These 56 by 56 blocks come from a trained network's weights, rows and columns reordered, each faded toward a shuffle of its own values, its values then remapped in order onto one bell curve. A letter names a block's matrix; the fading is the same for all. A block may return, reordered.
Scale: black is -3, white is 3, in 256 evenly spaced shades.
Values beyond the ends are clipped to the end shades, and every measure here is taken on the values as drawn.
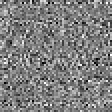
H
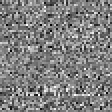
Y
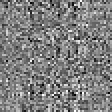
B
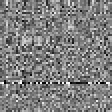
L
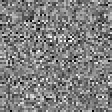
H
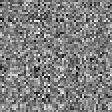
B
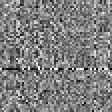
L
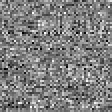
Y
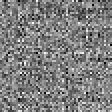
B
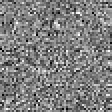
H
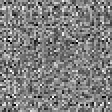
B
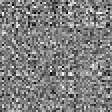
B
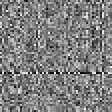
L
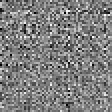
L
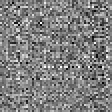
B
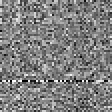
L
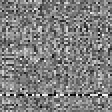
L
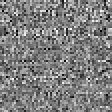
H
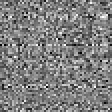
Y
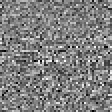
Y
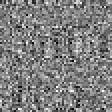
H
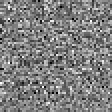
H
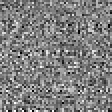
Y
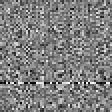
L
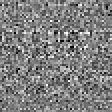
Y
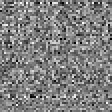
Y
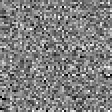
H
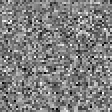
H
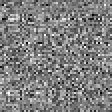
Y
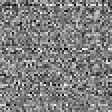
Y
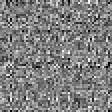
L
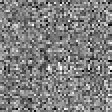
B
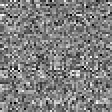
H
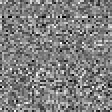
Y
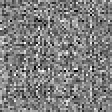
B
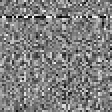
L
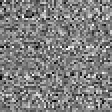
Y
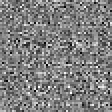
H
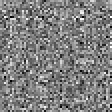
B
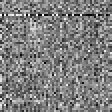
L
